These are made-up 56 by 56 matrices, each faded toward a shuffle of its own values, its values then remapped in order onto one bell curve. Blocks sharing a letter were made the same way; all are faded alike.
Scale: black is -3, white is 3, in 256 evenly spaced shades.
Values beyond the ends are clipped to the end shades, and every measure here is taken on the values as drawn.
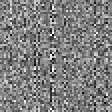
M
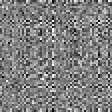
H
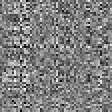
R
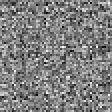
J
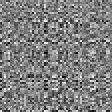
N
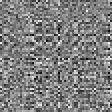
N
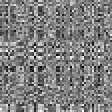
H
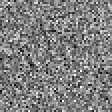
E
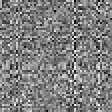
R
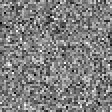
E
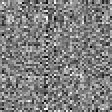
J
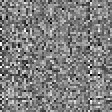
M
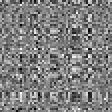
H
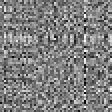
R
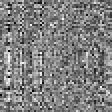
J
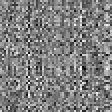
R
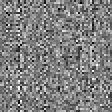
J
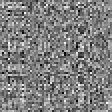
J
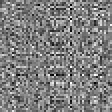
R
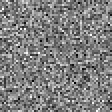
E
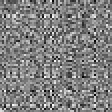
N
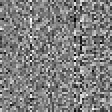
M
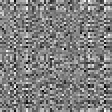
H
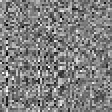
J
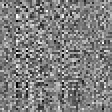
M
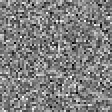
E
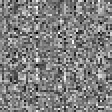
J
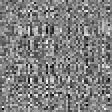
R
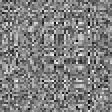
R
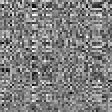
N
